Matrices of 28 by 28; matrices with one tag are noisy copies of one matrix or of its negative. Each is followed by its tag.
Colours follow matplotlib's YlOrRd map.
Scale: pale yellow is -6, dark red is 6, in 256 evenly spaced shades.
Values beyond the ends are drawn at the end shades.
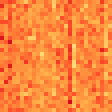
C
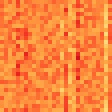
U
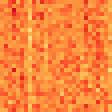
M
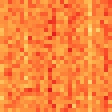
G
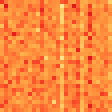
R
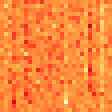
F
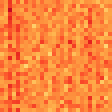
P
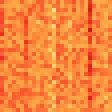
G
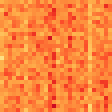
G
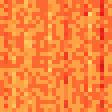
F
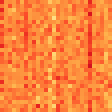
G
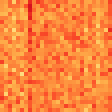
M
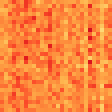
F
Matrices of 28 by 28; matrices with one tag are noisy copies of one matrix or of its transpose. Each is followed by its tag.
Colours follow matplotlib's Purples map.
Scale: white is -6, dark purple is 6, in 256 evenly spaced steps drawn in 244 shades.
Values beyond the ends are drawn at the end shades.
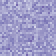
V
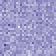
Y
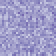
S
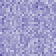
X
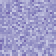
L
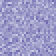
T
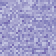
V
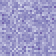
V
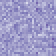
V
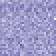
T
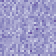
X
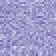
L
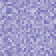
T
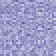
L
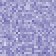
V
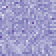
S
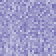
X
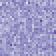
V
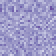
T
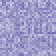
V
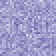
V
